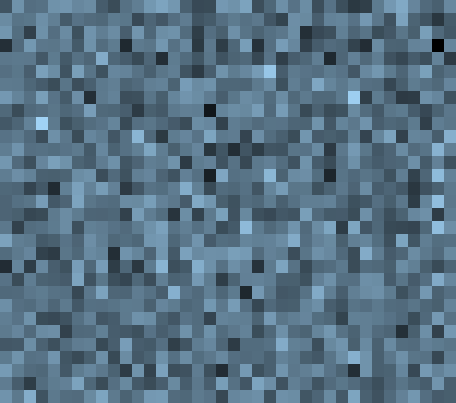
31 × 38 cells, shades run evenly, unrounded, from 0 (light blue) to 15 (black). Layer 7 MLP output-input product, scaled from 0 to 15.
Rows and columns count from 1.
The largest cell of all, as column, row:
37, 4
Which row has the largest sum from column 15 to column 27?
12
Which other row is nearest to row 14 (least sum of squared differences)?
25
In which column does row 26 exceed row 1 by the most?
34
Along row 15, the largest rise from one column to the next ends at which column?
11
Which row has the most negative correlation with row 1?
7
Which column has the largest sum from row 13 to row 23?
33
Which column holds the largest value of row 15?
5
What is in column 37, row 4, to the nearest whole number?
15
